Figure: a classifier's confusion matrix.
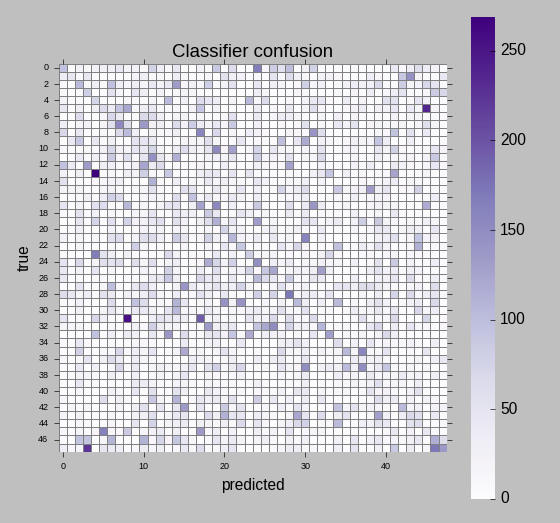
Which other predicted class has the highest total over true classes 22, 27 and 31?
8
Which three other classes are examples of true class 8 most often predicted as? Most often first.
17, 31, 41
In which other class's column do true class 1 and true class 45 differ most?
5
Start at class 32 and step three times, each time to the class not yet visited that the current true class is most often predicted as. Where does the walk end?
18
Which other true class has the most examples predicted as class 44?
22
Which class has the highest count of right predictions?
28
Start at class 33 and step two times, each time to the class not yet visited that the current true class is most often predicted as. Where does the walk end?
4
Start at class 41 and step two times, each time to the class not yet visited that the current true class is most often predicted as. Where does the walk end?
11
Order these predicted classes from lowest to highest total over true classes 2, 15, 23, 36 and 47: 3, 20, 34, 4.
20, 34, 4, 3
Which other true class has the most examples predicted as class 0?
12
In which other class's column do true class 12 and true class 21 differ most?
30
